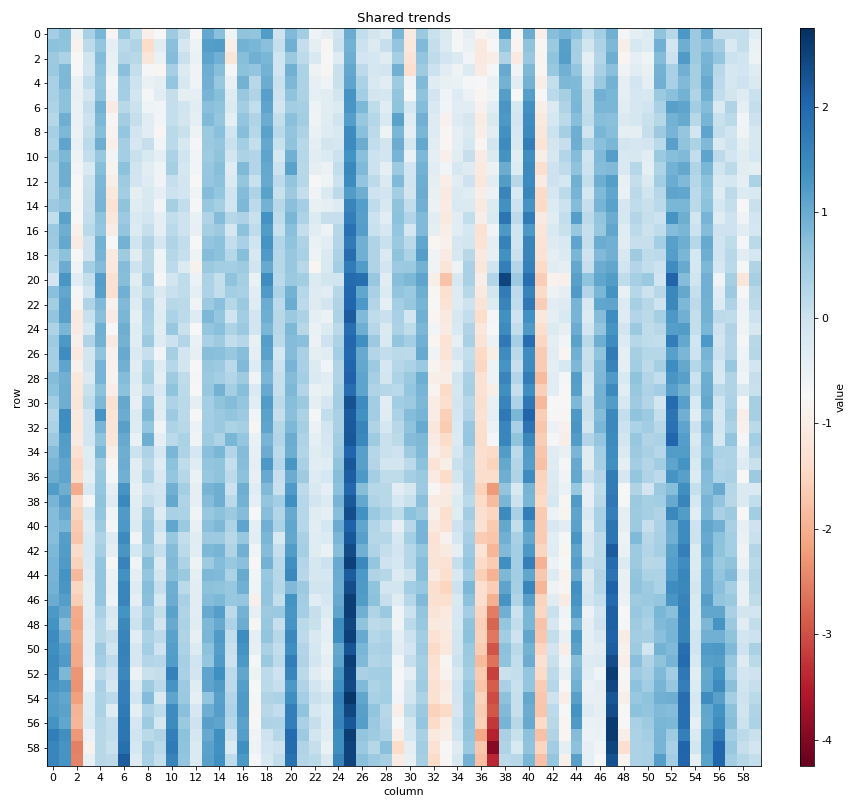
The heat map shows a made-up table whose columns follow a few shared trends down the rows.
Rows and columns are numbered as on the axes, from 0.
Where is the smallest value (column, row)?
37, 58
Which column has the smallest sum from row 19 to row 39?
41
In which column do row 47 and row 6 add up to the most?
25
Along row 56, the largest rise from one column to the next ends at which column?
38
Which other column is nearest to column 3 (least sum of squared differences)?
45
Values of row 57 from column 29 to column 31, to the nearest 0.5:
-1 0 0.5
